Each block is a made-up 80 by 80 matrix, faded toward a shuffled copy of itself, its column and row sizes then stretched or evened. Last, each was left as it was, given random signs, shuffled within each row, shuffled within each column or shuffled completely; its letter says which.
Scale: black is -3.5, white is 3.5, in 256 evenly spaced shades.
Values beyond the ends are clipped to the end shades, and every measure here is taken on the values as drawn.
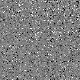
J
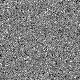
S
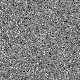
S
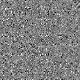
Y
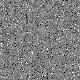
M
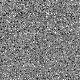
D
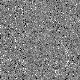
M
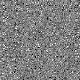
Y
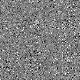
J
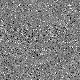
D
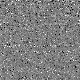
D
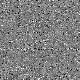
D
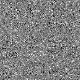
J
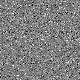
D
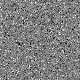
S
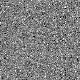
M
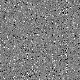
M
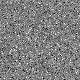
S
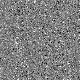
M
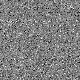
D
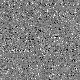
D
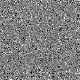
Y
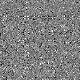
Y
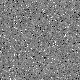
S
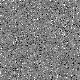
M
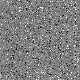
M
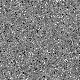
S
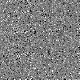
Y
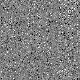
M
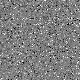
D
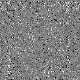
J
